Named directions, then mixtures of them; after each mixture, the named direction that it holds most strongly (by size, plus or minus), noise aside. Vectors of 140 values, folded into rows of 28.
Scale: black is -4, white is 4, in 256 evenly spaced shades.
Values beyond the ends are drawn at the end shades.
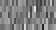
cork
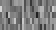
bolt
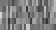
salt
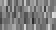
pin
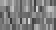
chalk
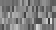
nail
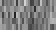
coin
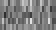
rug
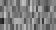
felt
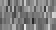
pin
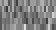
pin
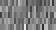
cork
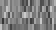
rug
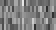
pin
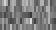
rug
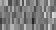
pin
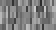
salt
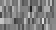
felt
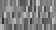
rug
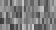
bolt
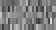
nail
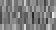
pin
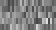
nail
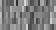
coin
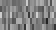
salt
